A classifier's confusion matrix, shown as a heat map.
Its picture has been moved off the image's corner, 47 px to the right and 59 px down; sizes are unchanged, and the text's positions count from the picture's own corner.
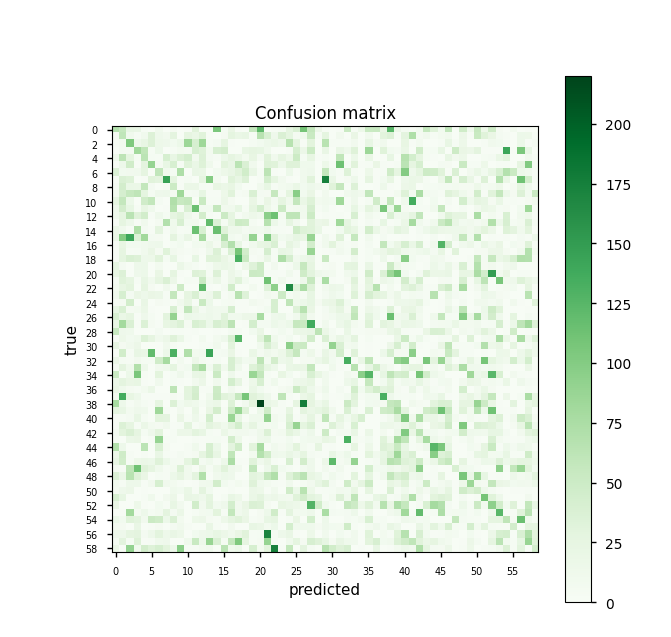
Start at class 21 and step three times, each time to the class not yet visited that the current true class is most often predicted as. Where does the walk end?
40
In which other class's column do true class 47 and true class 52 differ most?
27
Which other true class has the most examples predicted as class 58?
9
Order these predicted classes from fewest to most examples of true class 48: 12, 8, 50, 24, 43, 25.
43, 8, 24, 25, 12, 50
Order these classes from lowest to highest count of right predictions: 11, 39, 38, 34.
38, 39, 34, 11
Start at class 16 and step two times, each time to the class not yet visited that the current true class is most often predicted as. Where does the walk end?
44
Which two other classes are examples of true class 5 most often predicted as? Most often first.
31, 57
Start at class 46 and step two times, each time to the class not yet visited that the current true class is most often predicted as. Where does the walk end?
24
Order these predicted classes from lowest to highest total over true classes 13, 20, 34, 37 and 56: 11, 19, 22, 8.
22, 8, 11, 19
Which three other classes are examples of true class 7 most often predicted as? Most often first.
29, 56, 13
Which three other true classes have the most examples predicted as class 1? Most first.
37, 15, 27
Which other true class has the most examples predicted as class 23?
18
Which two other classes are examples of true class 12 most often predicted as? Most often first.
22, 21
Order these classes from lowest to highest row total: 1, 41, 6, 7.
1, 41, 6, 7
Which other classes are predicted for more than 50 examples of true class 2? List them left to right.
10, 12, 24, 29
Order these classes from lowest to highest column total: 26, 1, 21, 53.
53, 26, 1, 21
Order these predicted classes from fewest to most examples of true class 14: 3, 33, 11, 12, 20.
20, 33, 12, 3, 11
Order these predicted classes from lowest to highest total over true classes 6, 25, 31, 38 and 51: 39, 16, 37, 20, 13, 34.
34, 37, 39, 16, 13, 20
